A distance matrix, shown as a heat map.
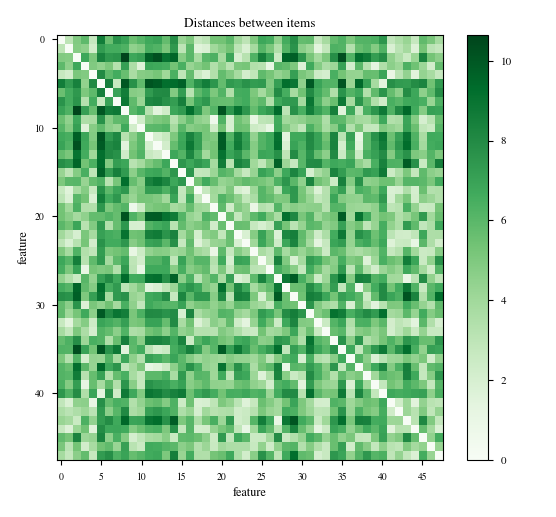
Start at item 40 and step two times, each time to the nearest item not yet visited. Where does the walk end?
7
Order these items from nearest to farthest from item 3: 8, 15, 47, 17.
17, 47, 15, 8
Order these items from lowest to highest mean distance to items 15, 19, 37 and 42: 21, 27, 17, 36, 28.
17, 21, 28, 36, 27
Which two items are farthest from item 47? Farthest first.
29, 14
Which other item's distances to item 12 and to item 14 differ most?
8
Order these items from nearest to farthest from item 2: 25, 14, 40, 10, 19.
19, 10, 40, 25, 14
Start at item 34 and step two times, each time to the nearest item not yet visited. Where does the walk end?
6
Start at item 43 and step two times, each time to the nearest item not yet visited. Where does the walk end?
22
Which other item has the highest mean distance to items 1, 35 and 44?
5
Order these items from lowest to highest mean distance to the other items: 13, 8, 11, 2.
13, 11, 2, 8
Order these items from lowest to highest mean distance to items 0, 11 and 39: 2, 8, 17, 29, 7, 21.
17, 21, 8, 7, 29, 2
